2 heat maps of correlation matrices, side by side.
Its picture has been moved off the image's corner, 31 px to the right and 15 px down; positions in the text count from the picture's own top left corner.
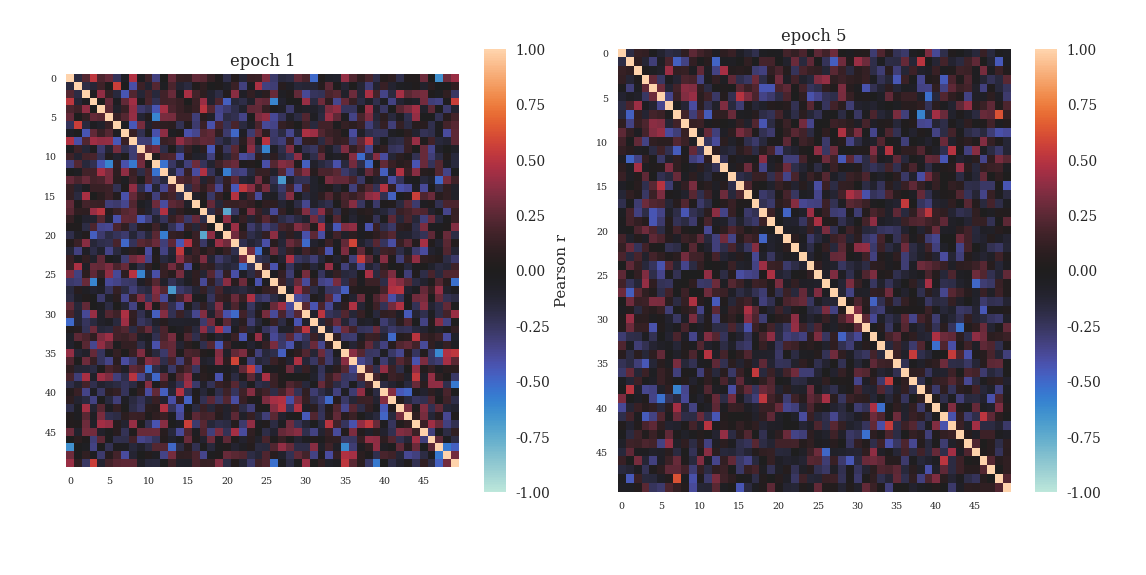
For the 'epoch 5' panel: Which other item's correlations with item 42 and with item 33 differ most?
40
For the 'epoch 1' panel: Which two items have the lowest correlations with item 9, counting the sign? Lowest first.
25, 18
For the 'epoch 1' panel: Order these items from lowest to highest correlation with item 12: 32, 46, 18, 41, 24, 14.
14, 18, 41, 46, 24, 32
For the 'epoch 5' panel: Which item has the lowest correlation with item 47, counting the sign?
39
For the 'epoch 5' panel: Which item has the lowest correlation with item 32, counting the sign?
28
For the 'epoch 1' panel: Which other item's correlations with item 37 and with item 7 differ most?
23
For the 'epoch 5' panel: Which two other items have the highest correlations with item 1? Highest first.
38, 30
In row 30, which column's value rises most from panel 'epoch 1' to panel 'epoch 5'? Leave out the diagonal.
16
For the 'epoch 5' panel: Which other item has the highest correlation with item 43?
13
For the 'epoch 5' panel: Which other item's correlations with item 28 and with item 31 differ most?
4
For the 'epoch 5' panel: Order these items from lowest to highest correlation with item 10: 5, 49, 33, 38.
49, 38, 5, 33
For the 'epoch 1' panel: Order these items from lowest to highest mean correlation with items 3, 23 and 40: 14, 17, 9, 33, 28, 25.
33, 25, 9, 17, 28, 14
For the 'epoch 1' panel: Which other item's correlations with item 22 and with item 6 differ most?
1
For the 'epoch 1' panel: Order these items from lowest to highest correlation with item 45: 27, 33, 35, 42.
35, 33, 27, 42
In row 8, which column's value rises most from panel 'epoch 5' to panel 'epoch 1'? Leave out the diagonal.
38
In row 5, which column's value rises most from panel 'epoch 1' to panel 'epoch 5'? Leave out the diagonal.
11
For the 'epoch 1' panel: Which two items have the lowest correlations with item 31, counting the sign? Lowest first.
0, 29
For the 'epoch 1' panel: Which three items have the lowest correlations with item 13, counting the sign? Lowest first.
27, 47, 41
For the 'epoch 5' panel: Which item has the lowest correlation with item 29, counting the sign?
46
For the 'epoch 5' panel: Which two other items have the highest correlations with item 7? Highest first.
48, 40
